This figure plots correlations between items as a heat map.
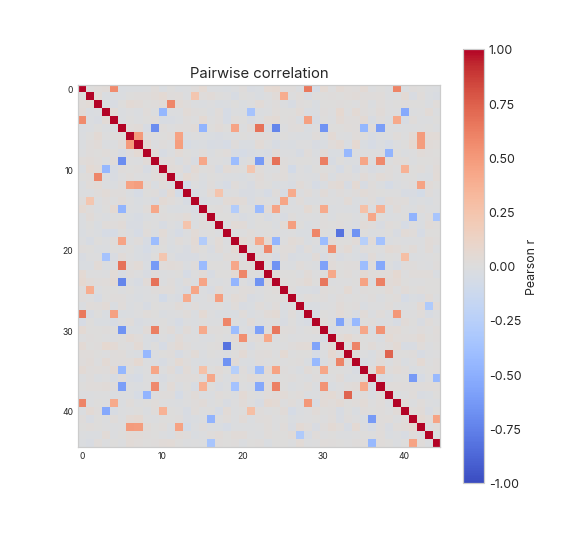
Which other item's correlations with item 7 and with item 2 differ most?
11
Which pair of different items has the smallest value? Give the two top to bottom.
18, 32
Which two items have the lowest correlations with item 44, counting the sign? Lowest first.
36, 16
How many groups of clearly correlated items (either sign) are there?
12
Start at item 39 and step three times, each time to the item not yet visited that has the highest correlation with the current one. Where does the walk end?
4
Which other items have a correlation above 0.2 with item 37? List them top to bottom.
9, 15, 24, 30, 35
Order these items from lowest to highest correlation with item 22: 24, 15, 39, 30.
24, 30, 15, 39
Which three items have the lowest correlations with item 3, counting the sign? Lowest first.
40, 10, 21
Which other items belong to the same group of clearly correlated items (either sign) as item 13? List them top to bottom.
17, 26
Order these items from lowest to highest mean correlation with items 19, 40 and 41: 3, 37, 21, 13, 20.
3, 37, 13, 20, 21
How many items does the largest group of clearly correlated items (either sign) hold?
9
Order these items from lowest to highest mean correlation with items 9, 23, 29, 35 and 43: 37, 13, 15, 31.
13, 31, 15, 37
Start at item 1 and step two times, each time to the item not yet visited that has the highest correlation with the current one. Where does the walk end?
14
